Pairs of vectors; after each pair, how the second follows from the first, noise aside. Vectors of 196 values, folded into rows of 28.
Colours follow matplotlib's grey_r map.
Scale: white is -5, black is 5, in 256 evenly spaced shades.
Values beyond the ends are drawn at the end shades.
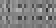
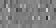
negated, partly zeroed.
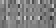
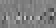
partly zeroed.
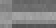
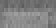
wrapped around, negated, shrunk.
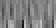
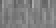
reversed, negated, shrunk.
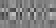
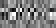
scaled up.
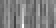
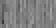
wrapped around, negated, shrunk.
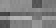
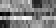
scaled up.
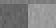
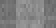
wrapped around, negated, shrunk.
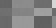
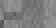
reversed, negated, shrunk.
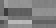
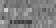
negated, partly zeroed.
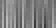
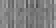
wrapped around, shrunk.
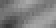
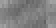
wrapped around, negated, shrunk.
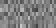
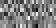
scaled up.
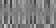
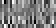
scaled up.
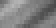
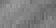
shrunk.
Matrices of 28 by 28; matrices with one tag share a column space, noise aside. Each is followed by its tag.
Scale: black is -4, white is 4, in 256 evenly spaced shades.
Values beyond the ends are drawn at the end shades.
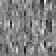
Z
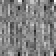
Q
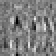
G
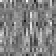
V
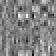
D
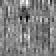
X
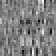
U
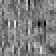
Z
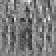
X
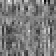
Q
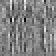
X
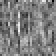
V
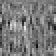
G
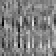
G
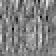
X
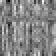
Q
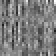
Q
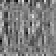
V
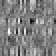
U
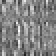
Q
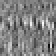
G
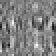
G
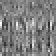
G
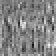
G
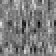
Z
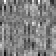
Q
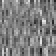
U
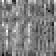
Q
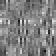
U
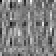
V
